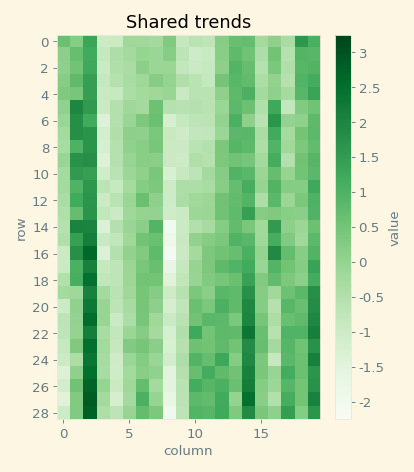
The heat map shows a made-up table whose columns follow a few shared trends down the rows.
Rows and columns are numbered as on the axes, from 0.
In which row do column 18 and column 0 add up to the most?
0
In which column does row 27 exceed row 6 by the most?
14
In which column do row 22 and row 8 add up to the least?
8
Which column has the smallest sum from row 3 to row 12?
3
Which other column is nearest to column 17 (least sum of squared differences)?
11
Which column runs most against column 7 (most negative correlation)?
18
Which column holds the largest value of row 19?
2
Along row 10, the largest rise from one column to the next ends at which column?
1
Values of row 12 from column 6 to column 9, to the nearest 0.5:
0.5 0 -1 -0.5
